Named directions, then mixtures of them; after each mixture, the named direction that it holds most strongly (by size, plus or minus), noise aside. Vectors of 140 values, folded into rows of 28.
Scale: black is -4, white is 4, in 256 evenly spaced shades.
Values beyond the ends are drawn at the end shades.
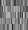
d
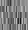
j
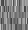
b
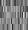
d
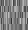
b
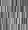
j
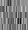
j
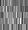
j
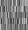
b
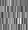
j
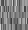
b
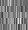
j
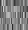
d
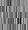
j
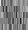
d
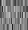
d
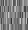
b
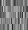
d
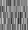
j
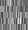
j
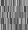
b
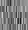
j
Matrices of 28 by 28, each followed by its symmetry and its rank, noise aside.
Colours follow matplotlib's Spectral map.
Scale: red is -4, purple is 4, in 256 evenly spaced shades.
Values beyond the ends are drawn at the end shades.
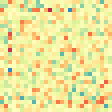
symmetric, rank six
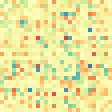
symmetric, rank six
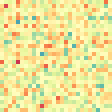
no symmetry, rank eight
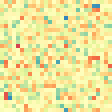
antisymmetric, rank eight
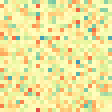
antisymmetric, rank eight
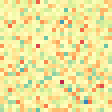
antisymmetric, rank eight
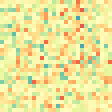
no symmetry, rank seven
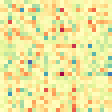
antisymmetric, rank six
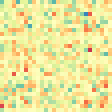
no symmetry, rank six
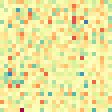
no symmetry, rank six
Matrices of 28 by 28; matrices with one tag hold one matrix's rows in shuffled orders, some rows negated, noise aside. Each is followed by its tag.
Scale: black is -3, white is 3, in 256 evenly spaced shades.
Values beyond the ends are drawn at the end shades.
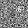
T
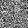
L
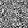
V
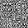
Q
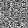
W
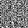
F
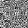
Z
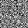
F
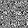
T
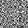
V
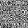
Q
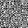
L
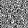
F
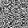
W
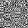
Z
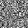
V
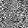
V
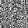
F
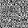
Q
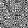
Z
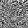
V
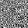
T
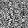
W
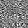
V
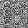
Z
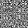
Q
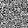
L
